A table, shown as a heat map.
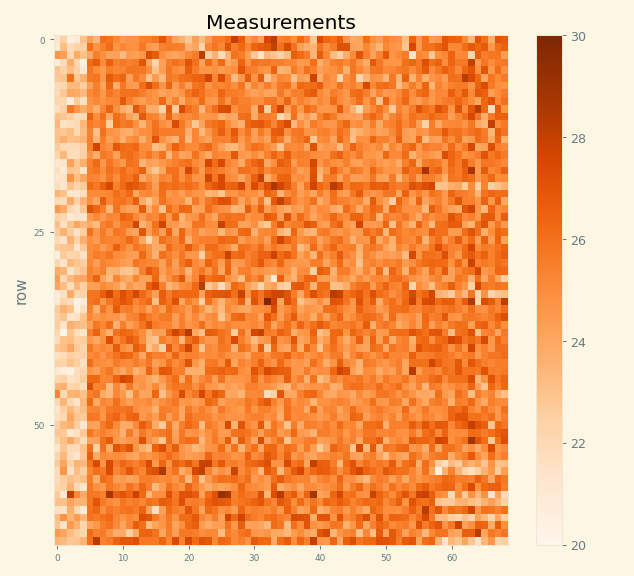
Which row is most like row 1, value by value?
28
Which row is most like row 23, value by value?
8
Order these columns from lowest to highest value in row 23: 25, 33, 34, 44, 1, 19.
1, 19, 34, 44, 25, 33
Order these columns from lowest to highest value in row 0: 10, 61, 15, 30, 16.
10, 30, 15, 61, 16
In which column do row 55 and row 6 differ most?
65
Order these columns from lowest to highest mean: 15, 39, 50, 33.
15, 50, 39, 33
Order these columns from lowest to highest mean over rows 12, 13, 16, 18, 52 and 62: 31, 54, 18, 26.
18, 54, 26, 31
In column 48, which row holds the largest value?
59
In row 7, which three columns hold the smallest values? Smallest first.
0, 1, 4
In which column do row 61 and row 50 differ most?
35
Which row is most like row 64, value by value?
30
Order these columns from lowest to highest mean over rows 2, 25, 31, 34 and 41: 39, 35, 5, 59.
39, 35, 5, 59
